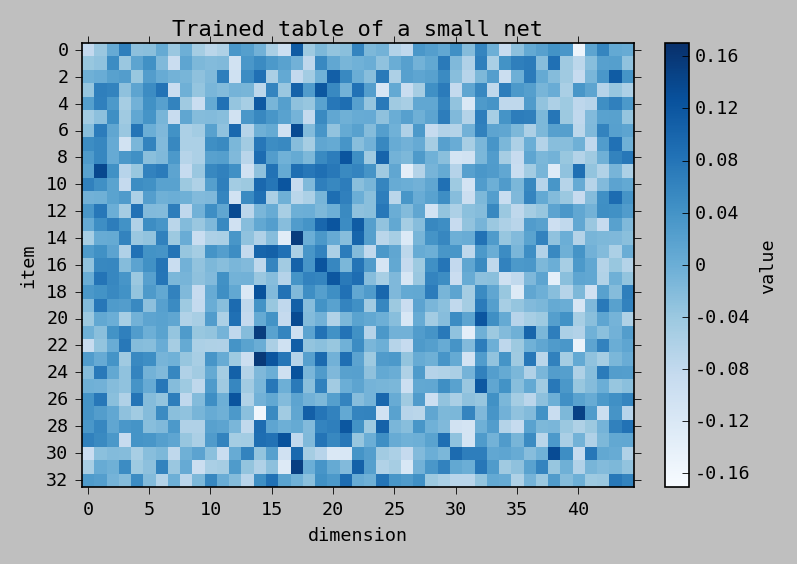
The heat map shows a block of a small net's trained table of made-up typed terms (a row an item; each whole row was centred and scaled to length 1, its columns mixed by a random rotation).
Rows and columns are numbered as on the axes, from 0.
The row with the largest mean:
15
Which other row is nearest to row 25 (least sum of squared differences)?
20
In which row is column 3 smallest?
7
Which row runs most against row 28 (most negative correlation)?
30
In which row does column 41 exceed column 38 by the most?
17
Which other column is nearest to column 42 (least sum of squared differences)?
27
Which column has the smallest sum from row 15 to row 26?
26
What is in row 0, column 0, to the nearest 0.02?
-0.08
